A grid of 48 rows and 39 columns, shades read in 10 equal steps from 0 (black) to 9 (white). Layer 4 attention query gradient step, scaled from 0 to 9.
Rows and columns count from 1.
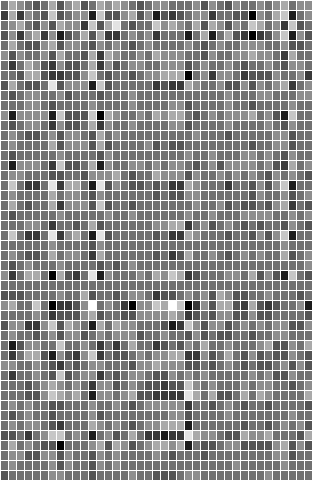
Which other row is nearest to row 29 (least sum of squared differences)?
25
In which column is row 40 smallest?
12
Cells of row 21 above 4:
10
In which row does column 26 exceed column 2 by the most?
35
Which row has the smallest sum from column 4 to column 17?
31
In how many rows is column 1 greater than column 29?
10
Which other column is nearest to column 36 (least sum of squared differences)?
13
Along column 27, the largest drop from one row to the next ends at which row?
4
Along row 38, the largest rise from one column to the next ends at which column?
8
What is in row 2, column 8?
3
